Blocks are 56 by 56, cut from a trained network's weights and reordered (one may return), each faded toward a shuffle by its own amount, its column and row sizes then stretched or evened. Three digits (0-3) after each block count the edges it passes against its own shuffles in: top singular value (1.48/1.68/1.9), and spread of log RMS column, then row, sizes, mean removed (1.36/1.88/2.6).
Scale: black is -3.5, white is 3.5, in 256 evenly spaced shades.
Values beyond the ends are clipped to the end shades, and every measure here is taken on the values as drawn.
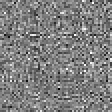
2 1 2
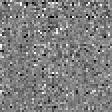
0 2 2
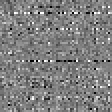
1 1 3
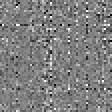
0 3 2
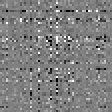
2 3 3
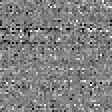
1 0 2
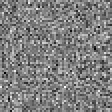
2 0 0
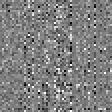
1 3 1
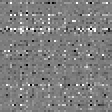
1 1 3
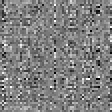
2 3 1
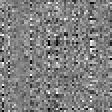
3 3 1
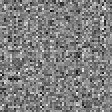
2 2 1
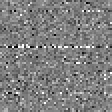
1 0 2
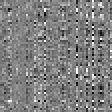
3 3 1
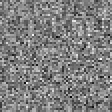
1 0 1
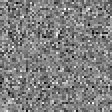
0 0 2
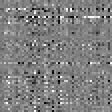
2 2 3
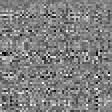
3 2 3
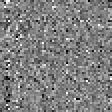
1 2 1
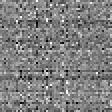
2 2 1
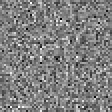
0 1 1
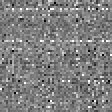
1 1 2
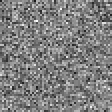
1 0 0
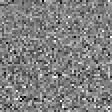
0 0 2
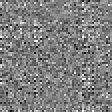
2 2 1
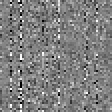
2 3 0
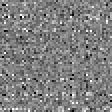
0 1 2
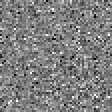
0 1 0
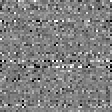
1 1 3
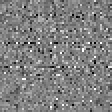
1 1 2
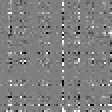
1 3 3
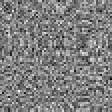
3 0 0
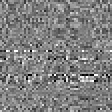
3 0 3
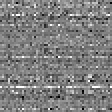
3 1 3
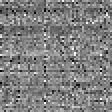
2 2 0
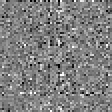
1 2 2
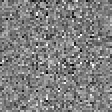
1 2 1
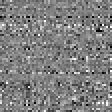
1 2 3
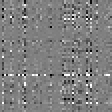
3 3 2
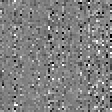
0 3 0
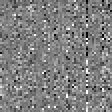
2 3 1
